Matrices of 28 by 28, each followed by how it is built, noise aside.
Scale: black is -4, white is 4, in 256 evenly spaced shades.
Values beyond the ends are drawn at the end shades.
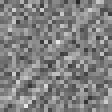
Hankel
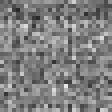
blocks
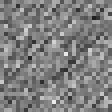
Hankel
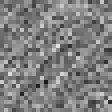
Hankel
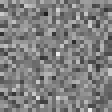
repeating rows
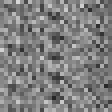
repeating rows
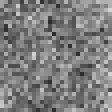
smooth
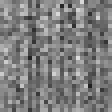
blocks
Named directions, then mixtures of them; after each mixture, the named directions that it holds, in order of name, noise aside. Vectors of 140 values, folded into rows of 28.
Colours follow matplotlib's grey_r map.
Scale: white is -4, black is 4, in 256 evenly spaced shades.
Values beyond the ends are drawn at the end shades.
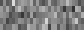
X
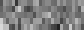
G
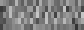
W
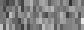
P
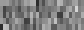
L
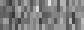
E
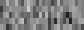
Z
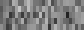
E, X, Z.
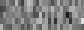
P, Z.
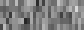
L, Z.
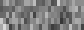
G, L, Z.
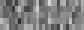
E, G, Z.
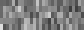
G, L.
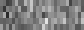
P, W, X.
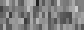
L, Z.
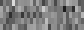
X.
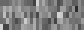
L.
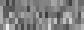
L, P, Z.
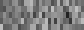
P, X, Z.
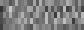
W.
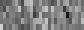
P, X, Z.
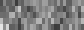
G, P.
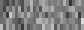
P.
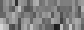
G.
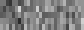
E, G, P.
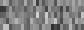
G, L, W.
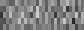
W.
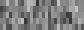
L, Z.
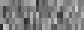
L.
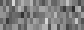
X.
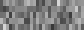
G, L, Z.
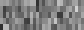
L.
